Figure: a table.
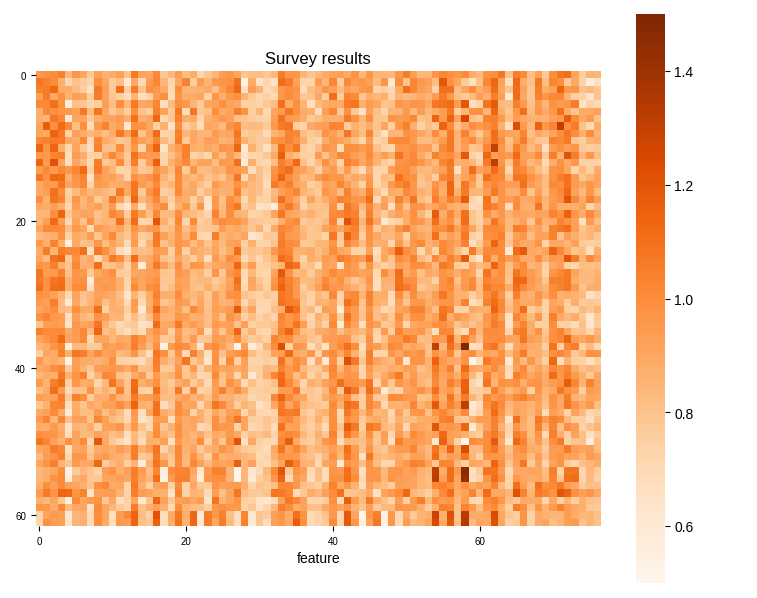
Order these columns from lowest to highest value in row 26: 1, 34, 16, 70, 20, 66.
20, 70, 1, 66, 16, 34
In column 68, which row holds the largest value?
7
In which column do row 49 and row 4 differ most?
58
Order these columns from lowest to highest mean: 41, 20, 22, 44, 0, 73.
44, 22, 41, 20, 73, 0
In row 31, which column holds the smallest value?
4
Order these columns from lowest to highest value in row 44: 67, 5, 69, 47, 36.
47, 69, 36, 67, 5
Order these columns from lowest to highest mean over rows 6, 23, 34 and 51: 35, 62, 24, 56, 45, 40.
24, 40, 45, 35, 56, 62
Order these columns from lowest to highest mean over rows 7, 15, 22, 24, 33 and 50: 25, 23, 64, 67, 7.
64, 7, 23, 25, 67
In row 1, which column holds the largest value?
55
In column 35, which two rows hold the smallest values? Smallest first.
57, 7
